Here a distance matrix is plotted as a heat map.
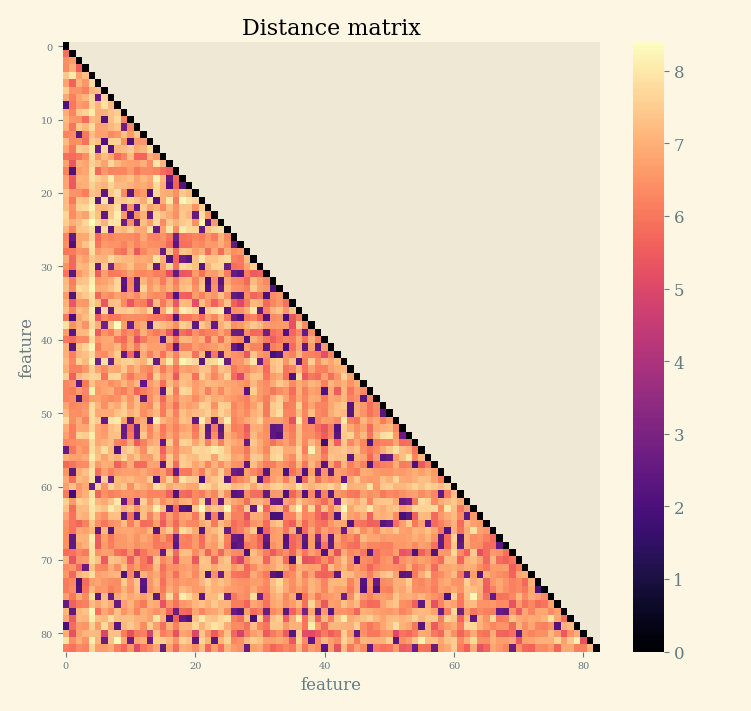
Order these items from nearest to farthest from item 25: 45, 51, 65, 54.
65, 54, 45, 51
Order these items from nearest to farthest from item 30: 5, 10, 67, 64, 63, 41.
5, 67, 41, 64, 10, 63
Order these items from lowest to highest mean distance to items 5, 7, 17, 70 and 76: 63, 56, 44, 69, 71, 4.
69, 71, 44, 56, 63, 4
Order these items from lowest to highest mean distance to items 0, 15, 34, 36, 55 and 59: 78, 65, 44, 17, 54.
17, 54, 65, 44, 78
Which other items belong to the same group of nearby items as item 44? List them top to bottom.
49, 50, 56, 65
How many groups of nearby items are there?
12
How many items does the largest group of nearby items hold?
14
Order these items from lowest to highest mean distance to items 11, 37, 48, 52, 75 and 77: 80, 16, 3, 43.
80, 43, 16, 3
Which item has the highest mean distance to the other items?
4
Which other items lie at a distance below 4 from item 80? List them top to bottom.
35, 45, 70
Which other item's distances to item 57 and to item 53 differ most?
33
